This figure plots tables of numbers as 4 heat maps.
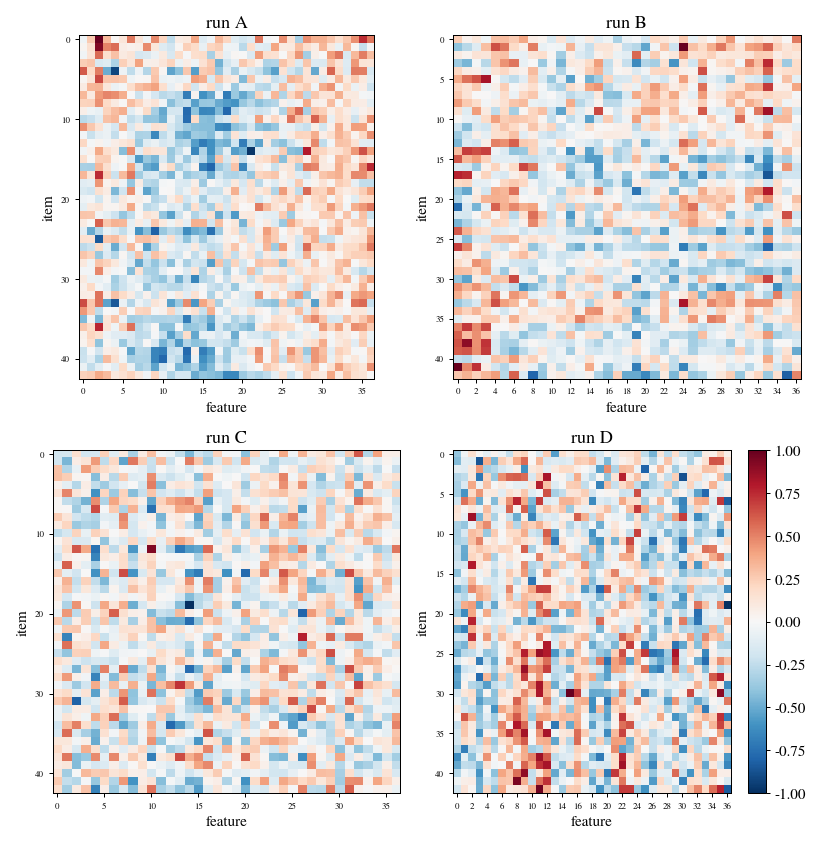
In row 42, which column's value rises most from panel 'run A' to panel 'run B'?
17
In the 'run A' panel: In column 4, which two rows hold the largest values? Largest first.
1, 7
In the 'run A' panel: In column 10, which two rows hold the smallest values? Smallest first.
40, 39
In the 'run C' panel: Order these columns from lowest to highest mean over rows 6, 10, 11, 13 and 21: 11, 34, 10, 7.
11, 10, 7, 34
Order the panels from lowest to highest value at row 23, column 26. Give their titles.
run D, run B, run A, run C
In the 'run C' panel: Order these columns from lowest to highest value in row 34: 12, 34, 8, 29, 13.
12, 13, 34, 8, 29
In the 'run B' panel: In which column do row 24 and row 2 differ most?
33
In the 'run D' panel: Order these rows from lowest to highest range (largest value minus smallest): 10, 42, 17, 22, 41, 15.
15, 22, 10, 17, 41, 42
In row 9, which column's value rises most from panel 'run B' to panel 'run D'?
11
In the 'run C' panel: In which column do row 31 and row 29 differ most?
16
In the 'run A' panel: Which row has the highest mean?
0
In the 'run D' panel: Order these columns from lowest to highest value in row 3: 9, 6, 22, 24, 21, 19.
19, 21, 24, 6, 9, 22
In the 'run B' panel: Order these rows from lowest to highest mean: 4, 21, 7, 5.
5, 21, 7, 4
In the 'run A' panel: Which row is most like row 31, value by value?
37
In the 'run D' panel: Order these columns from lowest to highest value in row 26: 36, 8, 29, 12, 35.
8, 36, 35, 12, 29
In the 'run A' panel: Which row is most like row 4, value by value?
33
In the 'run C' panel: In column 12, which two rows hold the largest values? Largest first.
29, 6
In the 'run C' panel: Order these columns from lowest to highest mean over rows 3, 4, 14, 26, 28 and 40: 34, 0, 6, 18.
6, 18, 34, 0
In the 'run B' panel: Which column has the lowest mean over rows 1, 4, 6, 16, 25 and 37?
19
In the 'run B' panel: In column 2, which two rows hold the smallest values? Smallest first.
21, 16
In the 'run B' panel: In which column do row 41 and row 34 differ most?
0
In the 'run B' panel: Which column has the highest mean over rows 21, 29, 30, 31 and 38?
3
